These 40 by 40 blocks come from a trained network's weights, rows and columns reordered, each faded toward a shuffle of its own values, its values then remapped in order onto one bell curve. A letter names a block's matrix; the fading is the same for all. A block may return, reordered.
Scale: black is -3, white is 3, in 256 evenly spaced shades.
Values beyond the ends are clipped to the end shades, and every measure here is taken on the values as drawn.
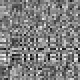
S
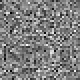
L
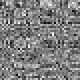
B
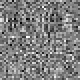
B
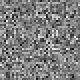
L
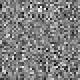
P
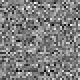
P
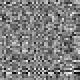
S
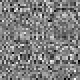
B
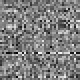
S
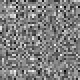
L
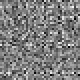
L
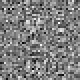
P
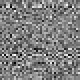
S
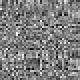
B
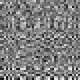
S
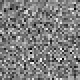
P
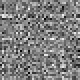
L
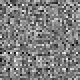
P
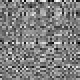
S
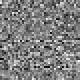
P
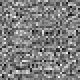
B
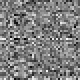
L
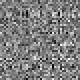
L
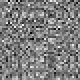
B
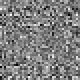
L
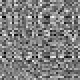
S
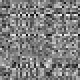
S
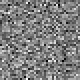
P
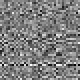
S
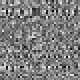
S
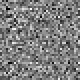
P
